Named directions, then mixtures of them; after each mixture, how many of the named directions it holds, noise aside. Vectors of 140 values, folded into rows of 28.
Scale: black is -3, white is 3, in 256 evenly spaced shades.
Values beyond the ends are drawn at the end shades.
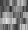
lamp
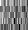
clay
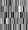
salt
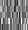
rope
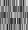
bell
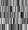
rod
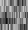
one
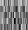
three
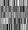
three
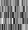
four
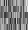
two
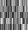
three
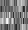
three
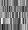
three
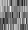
three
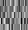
three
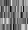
four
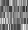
four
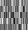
three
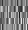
three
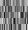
four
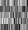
two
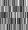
one
